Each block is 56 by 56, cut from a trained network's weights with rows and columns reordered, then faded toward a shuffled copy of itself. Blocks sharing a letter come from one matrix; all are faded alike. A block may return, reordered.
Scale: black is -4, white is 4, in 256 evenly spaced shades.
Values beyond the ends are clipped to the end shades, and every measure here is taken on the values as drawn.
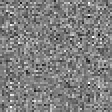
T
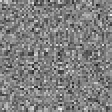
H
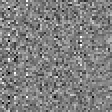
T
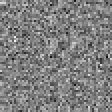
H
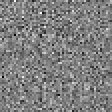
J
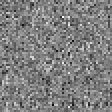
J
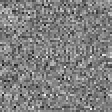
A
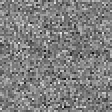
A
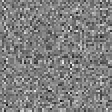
H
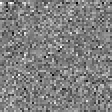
A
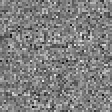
A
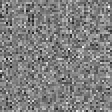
H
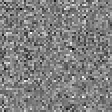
J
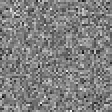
H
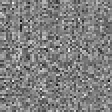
H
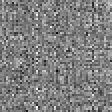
H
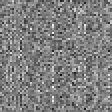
H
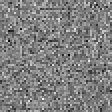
A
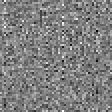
T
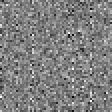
T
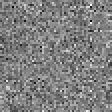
J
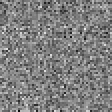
A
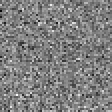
A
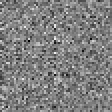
J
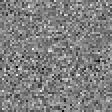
A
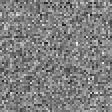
A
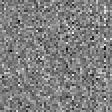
T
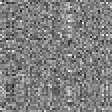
H
